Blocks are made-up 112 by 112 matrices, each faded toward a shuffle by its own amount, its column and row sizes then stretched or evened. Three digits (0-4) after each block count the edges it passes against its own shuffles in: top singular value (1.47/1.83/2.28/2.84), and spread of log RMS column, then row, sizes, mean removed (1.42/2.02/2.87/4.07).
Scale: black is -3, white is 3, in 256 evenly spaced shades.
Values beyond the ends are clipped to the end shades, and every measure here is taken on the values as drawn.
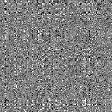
3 2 2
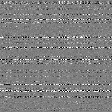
4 1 4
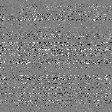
1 1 4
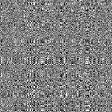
4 3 3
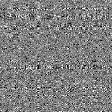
3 1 3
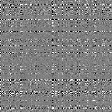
4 3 4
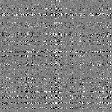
3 3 4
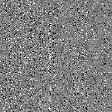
2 3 1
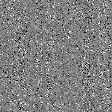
0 2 0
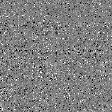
1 2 2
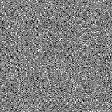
3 1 0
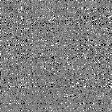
2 2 3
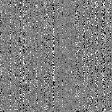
0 4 0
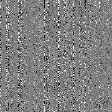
2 4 0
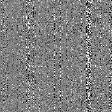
1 4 1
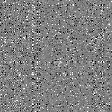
3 2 1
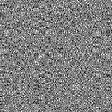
3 0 0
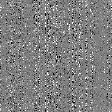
1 4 0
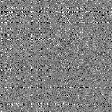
3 2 3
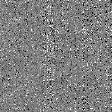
0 3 1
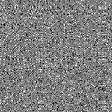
3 0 1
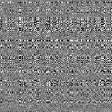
4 3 4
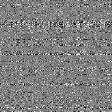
3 1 4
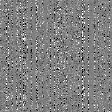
2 4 1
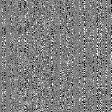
3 4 0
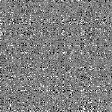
2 2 3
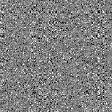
3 2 1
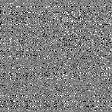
2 1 3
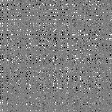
2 3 3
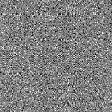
3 1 1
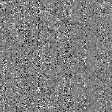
1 3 1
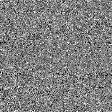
0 1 2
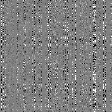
3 4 2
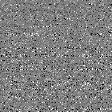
0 1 3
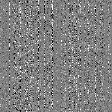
2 4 0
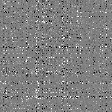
1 3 3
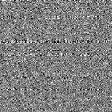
3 0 3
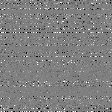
1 1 4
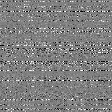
3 0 4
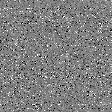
0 0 2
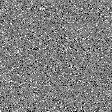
0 0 2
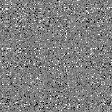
2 2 2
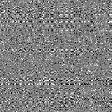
4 1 3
